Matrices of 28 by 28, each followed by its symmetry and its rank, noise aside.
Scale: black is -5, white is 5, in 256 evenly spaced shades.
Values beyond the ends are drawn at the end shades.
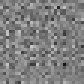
no symmetry, rank four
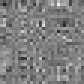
no symmetry, rank four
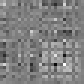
symmetric, rank two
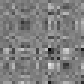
symmetric, rank two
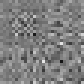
symmetric, rank four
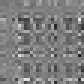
no symmetry, rank two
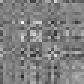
symmetric, rank two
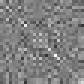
symmetric, rank four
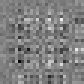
antisymmetric, rank two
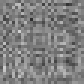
antisymmetric, rank four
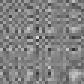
symmetric, rank three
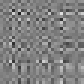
no symmetry, rank two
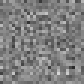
antisymmetric, rank four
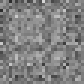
symmetric, rank three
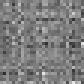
no symmetry, rank three
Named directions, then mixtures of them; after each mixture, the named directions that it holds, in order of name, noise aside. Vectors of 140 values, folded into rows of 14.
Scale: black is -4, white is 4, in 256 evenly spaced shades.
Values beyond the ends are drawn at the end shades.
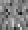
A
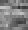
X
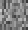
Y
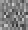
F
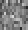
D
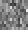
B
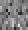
A.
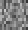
Y.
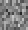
A, D, F.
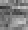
X.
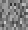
B, D, F.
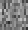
Y.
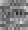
B, F, X.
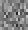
B, F.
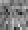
A, X.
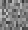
F, Y.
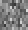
B.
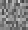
D, F, Y.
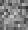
A, D, X.
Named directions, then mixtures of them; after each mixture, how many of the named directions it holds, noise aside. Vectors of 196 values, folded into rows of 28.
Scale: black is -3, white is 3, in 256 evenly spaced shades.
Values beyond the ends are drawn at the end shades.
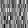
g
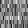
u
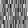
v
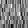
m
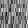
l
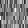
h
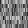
two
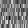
three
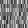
two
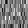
three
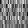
two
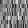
two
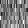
two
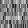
two
